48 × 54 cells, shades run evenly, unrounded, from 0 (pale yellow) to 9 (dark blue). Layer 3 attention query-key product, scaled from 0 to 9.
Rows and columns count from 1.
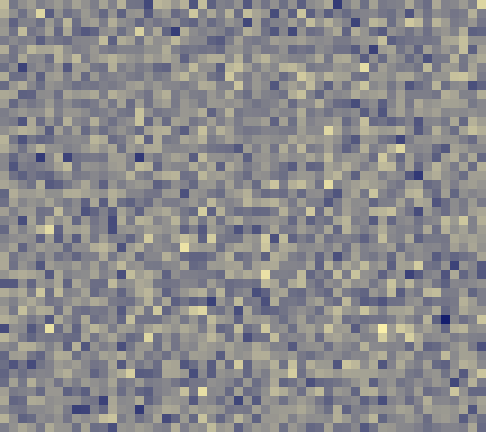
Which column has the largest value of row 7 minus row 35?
41
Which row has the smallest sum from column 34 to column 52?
37
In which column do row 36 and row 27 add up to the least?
24
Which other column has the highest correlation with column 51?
36
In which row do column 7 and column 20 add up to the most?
4
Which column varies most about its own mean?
43
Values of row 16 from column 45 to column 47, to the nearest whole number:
7 5 4
